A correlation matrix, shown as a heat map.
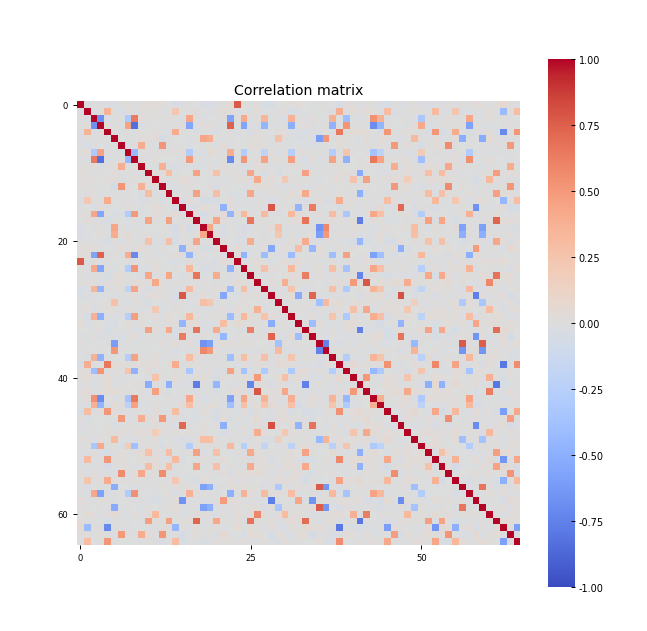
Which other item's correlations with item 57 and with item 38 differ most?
62
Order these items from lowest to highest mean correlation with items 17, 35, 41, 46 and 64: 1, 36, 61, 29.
36, 29, 61, 1
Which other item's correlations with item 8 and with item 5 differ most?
3
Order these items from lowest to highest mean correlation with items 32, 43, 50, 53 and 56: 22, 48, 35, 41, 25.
41, 22, 48, 25, 35
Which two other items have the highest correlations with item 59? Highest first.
35, 56
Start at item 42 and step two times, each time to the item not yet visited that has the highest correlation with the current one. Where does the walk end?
60
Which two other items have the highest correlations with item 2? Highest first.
8, 43
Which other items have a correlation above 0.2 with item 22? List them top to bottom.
3, 7, 39, 50
